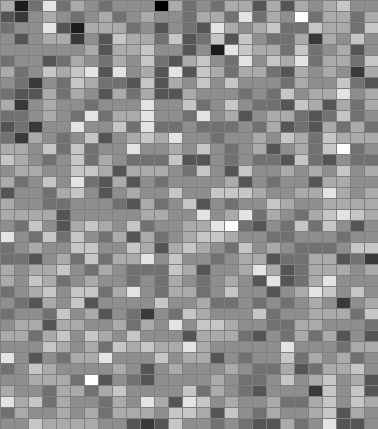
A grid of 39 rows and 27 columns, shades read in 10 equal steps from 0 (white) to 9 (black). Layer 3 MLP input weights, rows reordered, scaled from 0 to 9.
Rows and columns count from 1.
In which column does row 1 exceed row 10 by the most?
12
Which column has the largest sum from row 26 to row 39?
19
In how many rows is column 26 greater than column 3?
16
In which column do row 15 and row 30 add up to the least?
13
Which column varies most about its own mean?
11
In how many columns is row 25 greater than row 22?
11
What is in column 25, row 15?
4
